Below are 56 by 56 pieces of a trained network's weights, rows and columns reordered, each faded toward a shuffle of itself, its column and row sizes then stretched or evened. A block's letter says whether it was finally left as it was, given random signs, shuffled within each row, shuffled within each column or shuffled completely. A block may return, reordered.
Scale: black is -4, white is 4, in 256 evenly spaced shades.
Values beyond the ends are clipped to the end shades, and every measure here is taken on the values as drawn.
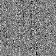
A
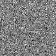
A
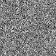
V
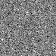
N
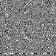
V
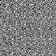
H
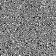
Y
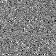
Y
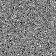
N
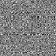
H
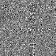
V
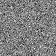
N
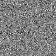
Y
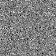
Y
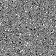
N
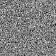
Y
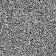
N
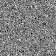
Y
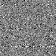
Y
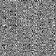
H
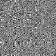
H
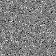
Y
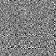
H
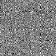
V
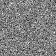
N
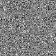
V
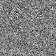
V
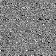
Y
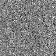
A
